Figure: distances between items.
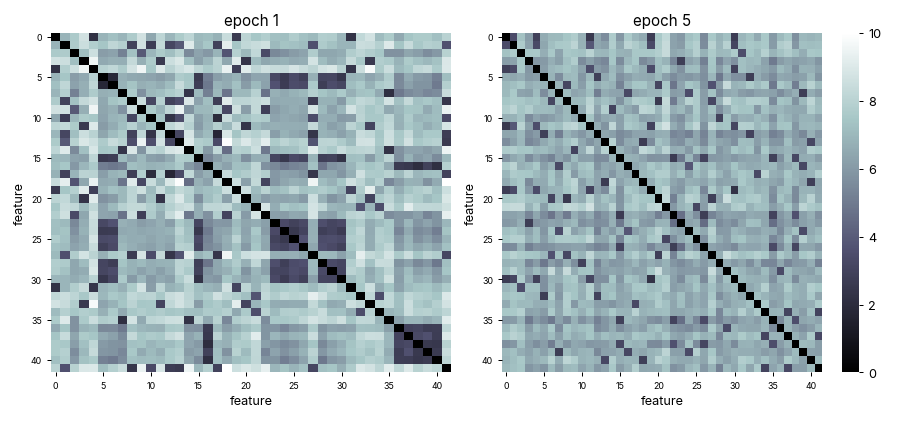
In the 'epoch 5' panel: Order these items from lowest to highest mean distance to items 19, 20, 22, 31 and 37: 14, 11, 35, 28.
35, 28, 11, 14
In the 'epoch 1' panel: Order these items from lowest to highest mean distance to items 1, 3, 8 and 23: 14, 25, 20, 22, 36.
25, 20, 36, 22, 14
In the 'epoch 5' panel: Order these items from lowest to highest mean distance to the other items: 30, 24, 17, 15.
15, 30, 24, 17
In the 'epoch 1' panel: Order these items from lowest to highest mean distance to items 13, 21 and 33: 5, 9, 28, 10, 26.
10, 5, 26, 28, 9
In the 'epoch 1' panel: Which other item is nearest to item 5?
6
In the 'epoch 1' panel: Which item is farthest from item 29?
4
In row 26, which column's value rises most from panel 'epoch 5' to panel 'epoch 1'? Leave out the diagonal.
35
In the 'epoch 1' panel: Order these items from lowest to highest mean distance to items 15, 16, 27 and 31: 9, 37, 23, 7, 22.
23, 37, 7, 22, 9
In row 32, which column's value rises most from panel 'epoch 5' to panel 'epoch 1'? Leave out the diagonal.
12
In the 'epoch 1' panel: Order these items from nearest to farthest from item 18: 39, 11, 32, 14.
14, 39, 11, 32
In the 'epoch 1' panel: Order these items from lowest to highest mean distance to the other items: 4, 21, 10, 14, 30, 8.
30, 10, 8, 14, 21, 4
